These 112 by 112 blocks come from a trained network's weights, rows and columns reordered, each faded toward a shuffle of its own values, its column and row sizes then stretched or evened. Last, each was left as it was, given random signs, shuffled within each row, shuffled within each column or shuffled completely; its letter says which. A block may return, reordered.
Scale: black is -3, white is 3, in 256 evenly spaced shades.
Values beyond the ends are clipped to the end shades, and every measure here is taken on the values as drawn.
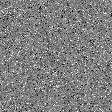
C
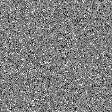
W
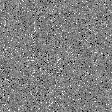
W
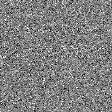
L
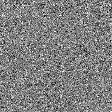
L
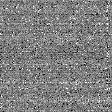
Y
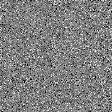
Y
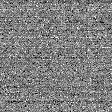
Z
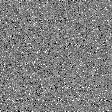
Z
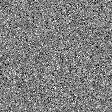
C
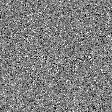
Z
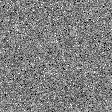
C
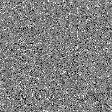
L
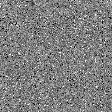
L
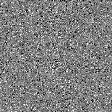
Y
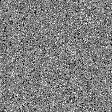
W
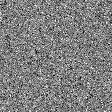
C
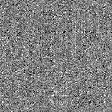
Y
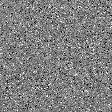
Z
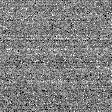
Y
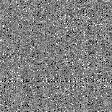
Y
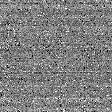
Y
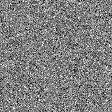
W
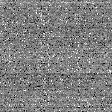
Y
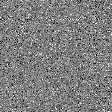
L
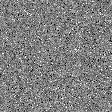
C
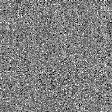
Y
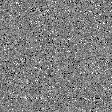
L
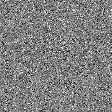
L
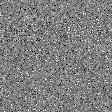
Z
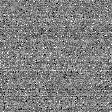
Y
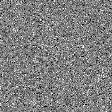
Y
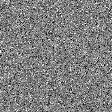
W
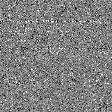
L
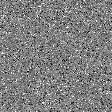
Z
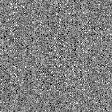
Y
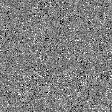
L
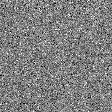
Z
